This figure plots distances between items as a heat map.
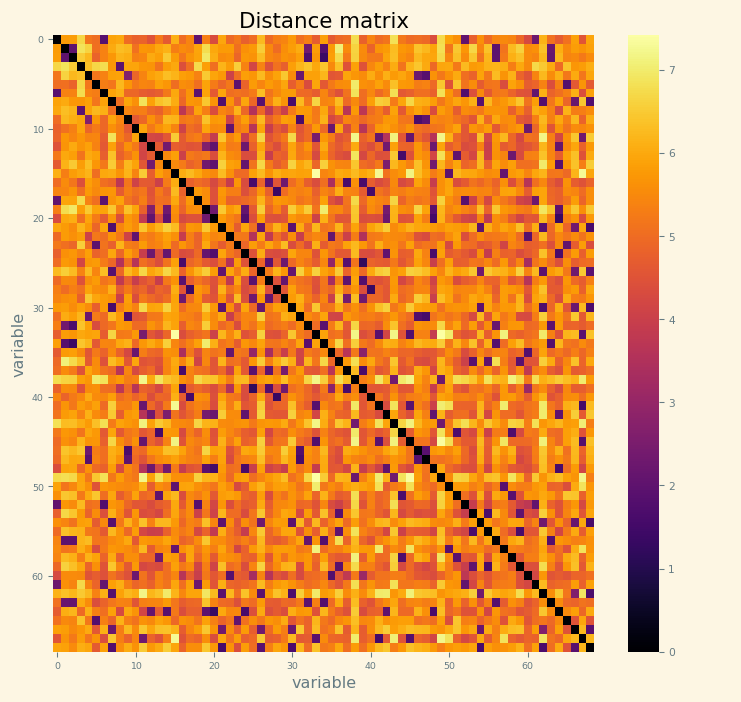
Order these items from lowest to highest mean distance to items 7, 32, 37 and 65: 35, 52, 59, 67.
35, 52, 67, 59
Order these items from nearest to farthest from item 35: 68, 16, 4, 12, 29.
16, 29, 4, 12, 68
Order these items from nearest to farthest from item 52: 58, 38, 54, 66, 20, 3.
20, 58, 54, 66, 3, 38
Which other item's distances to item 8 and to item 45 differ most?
3
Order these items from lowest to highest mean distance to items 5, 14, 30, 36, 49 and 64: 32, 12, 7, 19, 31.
12, 19, 7, 31, 32
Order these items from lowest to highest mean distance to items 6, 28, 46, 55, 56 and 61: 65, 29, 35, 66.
35, 65, 29, 66
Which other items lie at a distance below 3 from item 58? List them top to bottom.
13, 44, 51
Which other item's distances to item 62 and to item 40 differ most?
28
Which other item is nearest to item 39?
25
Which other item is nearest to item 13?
44
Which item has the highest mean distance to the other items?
38
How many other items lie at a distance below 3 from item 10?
3
